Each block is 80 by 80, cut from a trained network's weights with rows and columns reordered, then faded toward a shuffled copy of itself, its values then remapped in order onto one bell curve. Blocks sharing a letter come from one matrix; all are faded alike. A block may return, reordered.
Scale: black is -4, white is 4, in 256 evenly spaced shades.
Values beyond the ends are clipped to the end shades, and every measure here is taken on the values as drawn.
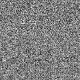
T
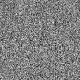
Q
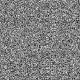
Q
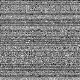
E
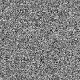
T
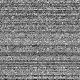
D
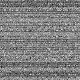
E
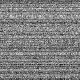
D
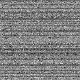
E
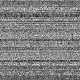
D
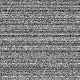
D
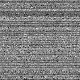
E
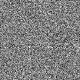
T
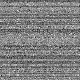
E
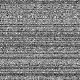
E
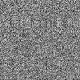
Q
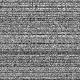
D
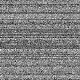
D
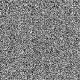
T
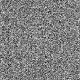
Q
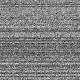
D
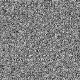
T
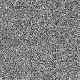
Q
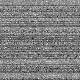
E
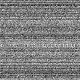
D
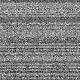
E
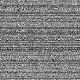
E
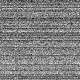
D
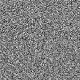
Q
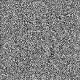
T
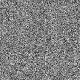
Q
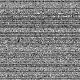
E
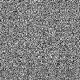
T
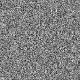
Q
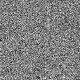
Q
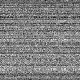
D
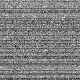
E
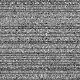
E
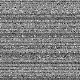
E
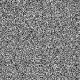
Q
